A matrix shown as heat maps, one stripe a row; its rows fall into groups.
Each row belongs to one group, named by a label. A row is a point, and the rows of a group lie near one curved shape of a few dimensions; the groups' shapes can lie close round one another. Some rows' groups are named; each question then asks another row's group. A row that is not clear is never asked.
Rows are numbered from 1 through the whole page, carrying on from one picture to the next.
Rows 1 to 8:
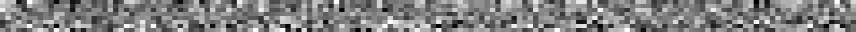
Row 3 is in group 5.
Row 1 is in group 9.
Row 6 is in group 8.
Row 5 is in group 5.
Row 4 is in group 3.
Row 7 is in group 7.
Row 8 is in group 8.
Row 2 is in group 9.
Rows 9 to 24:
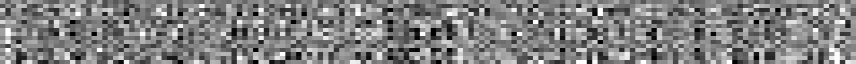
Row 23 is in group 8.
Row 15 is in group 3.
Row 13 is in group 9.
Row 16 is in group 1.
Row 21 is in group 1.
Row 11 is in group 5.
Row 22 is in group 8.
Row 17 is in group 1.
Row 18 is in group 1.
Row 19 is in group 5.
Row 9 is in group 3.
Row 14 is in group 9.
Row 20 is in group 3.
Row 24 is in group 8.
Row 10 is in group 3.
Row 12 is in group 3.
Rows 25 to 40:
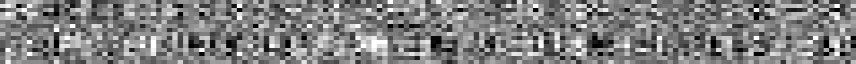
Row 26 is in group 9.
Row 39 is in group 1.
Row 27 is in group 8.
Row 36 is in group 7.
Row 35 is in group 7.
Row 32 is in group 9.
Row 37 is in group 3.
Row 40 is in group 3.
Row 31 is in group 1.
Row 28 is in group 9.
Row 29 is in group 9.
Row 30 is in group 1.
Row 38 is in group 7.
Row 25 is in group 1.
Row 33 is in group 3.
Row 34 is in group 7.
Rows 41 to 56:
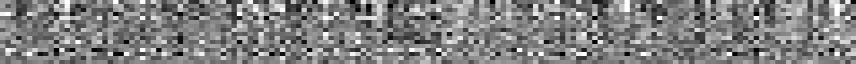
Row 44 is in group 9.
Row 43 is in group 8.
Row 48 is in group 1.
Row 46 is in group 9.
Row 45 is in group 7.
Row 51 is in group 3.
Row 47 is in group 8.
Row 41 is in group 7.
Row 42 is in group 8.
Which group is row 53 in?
1
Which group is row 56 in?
3
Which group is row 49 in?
1
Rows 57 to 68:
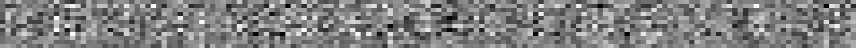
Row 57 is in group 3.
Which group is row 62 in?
3
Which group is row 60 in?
8
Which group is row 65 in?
8
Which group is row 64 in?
3
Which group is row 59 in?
1
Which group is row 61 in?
3
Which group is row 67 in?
1
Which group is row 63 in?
8
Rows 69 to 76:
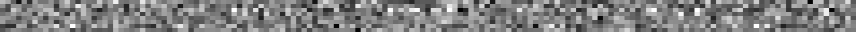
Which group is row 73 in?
5
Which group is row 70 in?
3
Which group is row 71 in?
1
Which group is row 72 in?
1
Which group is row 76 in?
8
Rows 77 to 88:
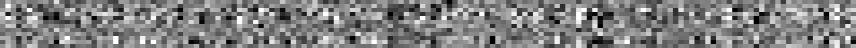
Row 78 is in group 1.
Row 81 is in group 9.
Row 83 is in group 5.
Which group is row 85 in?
3
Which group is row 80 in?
5
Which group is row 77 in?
3
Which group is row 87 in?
7
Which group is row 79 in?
8
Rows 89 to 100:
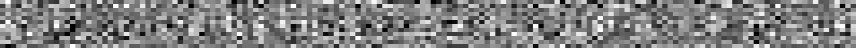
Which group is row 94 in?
3
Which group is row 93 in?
5
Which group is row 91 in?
3
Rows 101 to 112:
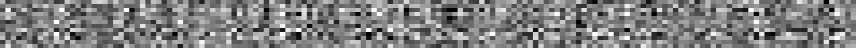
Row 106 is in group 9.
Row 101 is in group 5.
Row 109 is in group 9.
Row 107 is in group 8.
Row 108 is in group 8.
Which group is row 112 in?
8
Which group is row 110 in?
8
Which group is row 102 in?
8
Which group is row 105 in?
3
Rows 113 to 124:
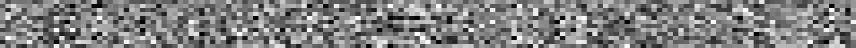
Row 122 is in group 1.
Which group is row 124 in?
8
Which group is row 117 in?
1
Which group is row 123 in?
7
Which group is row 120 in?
1
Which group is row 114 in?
1
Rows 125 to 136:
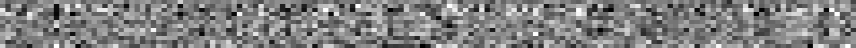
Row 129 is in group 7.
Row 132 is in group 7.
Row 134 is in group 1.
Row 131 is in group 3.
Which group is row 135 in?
9
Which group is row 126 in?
3
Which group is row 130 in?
9
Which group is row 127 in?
5
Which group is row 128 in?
9
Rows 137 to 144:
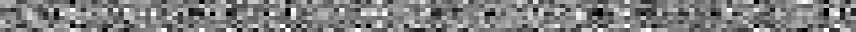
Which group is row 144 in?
3
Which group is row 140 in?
7
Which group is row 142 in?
3
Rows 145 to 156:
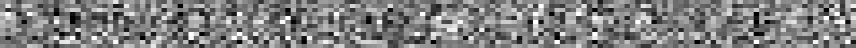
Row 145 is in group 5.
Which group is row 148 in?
9
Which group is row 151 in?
5
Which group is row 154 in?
1
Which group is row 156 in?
7
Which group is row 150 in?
9
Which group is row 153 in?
7
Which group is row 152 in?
3
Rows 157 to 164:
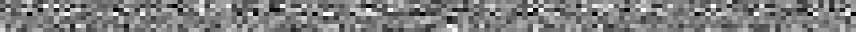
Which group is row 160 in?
7
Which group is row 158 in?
9
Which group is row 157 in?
8
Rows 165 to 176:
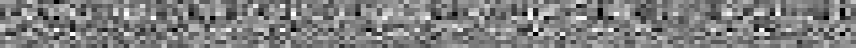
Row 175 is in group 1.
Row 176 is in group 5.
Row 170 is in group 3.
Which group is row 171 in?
5
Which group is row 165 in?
9
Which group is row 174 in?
1
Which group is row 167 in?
5
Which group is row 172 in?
9
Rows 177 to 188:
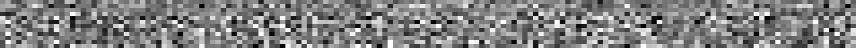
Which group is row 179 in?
9
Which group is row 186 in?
1
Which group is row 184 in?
5
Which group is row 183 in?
8
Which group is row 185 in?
8
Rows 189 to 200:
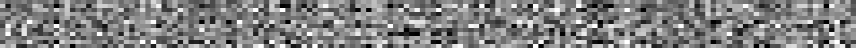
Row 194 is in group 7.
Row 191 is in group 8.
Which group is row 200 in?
9
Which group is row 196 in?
3
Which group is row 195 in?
5
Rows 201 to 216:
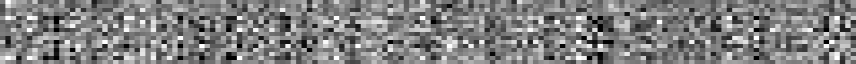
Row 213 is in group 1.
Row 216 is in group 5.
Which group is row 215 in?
9
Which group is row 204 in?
8
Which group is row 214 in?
7
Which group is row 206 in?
7
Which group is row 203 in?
8
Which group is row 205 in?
9
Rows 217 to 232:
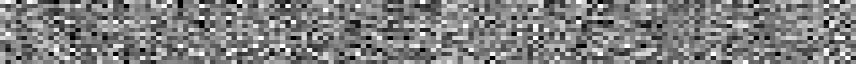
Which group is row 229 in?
1
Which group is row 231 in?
7
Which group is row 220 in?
9
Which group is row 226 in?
9
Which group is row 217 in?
9
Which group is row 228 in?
8
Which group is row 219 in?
5
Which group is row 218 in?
3
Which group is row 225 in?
1
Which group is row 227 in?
8
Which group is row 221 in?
5
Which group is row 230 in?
5
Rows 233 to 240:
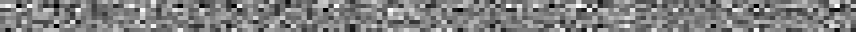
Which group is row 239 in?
7
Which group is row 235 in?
8
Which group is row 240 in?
8
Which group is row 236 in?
1
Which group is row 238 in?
1
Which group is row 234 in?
9
